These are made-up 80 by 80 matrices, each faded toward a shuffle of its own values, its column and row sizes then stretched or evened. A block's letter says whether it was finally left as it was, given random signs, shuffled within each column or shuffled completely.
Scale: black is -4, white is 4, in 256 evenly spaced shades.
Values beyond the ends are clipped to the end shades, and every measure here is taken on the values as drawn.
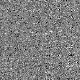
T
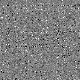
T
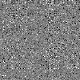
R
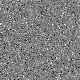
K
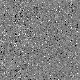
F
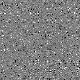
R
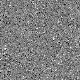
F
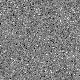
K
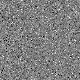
F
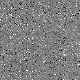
T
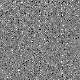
T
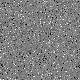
K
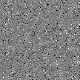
F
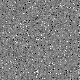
F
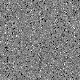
F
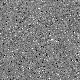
K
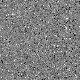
F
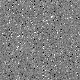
F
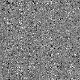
T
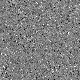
K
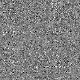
T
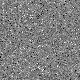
K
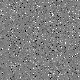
F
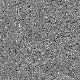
F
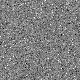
K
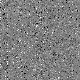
F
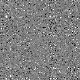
R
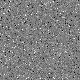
K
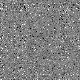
T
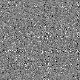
T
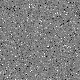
K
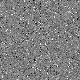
F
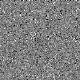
T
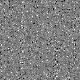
F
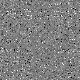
T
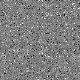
R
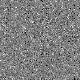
T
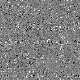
R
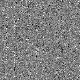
F
